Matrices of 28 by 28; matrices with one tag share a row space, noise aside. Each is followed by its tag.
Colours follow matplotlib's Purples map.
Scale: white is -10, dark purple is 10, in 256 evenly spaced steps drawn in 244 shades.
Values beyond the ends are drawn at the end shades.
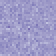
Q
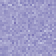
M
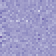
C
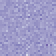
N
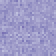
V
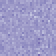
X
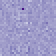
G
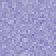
M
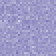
Q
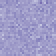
X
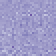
M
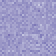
X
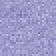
G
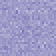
V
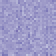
N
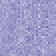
G
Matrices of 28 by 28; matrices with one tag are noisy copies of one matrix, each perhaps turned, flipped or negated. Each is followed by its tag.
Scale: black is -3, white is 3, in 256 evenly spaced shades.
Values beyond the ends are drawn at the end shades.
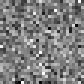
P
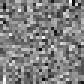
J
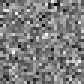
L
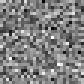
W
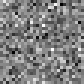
L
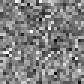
P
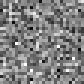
W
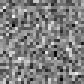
W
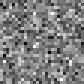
L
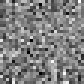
J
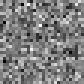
L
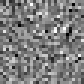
W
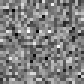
W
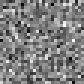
W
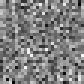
J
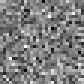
W
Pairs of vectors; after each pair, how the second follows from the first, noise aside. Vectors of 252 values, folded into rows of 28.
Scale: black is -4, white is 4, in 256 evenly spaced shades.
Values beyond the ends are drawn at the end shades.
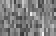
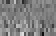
negated, partly zeroed.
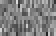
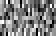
reversed, scaled up.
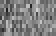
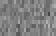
reversed, negated, shrunk.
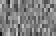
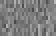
reversed, negated, shrunk.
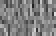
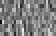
reversed, negated.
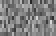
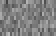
wrapped around, negated, shrunk.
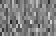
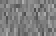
reversed, negated, shrunk.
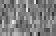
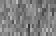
reversed, negated, shrunk.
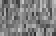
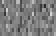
negated, partly zeroed.
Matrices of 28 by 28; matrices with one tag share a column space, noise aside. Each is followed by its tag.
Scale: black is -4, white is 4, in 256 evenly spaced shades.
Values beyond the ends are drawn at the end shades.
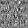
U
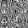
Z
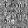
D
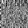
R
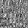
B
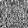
B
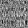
U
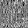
B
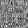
B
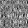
U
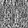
B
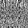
R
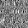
Z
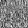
B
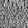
R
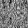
R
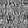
D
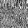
R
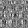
U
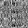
B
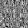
B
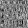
U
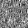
Z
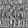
U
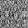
U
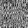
R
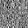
R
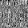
B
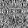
Z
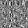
B
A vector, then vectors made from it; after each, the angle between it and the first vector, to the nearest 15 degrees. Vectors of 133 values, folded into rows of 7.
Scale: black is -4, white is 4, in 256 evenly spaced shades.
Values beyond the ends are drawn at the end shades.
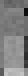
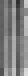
90 degrees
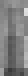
150 degrees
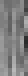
60 degrees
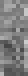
135 degrees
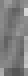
150 degrees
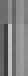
90 degrees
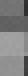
60 degrees
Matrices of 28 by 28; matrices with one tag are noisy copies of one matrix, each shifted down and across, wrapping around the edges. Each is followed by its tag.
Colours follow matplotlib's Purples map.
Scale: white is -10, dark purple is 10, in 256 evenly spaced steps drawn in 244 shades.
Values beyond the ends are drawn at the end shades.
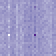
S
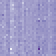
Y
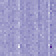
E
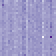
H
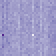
S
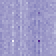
S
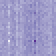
S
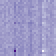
Y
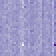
E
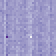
E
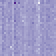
E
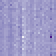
Y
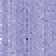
S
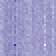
S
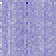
S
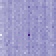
Y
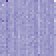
H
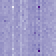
S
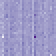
E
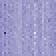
S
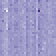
E
